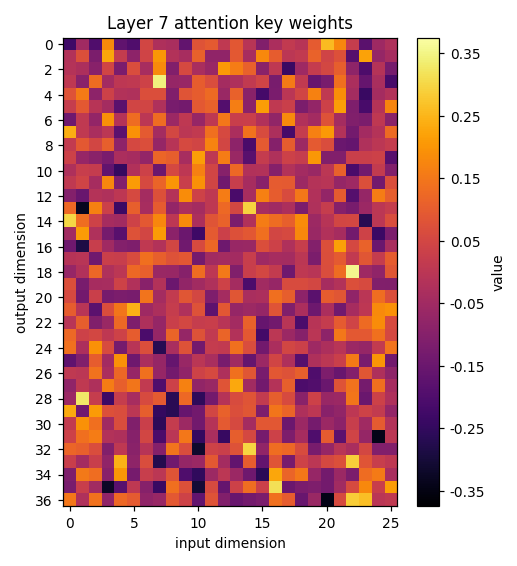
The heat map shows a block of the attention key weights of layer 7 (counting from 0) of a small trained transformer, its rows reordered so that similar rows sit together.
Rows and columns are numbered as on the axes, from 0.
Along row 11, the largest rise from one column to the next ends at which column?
5
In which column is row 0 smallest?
0
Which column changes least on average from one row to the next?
11
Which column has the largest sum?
16
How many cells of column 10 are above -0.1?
26
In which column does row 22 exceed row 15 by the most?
24
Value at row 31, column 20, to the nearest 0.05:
0.1
